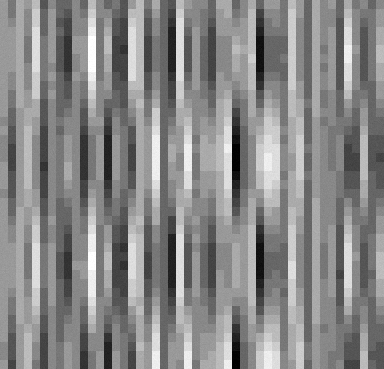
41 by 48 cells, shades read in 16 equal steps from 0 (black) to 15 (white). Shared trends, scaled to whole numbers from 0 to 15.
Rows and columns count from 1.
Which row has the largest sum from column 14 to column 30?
17
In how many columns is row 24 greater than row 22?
19
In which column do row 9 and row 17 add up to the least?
30
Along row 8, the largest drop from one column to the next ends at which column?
33
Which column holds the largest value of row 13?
20
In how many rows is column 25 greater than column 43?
34
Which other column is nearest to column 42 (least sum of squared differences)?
25
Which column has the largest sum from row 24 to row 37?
12
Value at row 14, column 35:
11
